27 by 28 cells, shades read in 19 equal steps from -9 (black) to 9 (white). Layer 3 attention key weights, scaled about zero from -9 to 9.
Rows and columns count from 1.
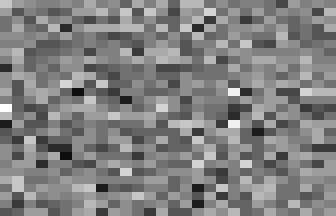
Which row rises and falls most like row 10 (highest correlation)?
24
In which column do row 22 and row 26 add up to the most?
11
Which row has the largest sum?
8
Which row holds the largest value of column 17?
21
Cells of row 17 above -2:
15
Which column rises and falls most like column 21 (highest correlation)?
2
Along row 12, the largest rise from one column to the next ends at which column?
26
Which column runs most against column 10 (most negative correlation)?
4
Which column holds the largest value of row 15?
10
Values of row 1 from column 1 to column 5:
5 2 1 0 0
